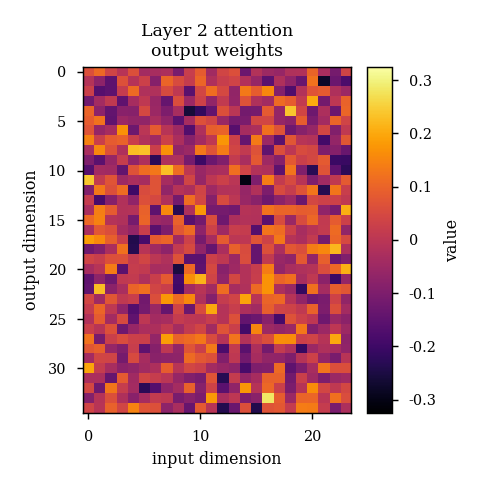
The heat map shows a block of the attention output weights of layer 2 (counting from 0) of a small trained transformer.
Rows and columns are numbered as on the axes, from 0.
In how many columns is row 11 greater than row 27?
7
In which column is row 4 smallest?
9
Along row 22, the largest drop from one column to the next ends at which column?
2
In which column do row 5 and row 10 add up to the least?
20
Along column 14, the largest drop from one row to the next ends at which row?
11
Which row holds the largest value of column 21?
18
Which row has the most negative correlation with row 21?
15
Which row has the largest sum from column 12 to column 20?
27
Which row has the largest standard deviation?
10
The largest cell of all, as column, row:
16, 33
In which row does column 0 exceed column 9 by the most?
4
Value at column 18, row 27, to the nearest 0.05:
0.15
